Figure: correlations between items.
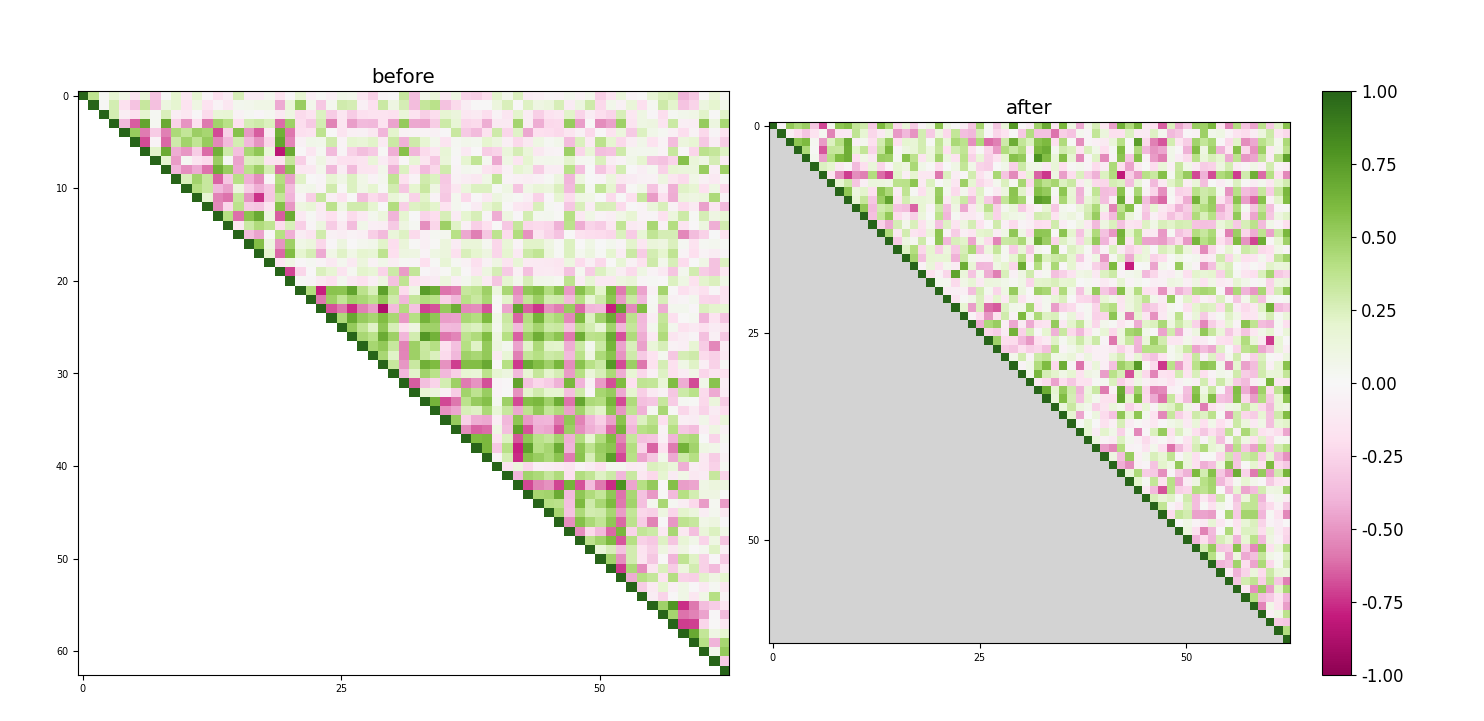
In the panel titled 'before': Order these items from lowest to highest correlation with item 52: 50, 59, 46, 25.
46, 50, 25, 59
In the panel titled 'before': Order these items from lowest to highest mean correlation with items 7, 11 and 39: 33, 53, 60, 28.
60, 53, 28, 33
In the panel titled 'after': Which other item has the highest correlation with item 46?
26
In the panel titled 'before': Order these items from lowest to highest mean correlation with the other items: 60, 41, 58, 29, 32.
60, 58, 32, 41, 29
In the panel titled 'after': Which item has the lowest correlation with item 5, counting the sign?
43
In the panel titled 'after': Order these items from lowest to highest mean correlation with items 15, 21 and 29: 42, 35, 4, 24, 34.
24, 42, 34, 4, 35
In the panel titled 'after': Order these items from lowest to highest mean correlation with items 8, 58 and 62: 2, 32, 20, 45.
45, 2, 20, 32
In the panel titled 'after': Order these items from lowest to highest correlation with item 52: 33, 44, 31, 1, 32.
32, 33, 31, 44, 1
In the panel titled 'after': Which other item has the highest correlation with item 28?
3
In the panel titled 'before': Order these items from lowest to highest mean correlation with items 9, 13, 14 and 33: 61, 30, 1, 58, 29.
61, 58, 30, 1, 29
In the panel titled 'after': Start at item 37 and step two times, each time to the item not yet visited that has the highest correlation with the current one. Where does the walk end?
6
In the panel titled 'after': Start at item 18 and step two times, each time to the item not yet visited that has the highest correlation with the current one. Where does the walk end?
60
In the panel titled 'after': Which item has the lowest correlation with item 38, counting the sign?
54
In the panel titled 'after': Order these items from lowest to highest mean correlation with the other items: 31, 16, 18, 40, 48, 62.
40, 31, 18, 48, 16, 62
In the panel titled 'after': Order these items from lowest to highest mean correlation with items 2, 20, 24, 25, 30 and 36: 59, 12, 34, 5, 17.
12, 5, 34, 17, 59
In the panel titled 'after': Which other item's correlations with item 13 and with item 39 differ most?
48
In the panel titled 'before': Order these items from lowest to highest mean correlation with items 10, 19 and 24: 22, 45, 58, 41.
41, 58, 45, 22
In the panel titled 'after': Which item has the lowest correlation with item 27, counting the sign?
22
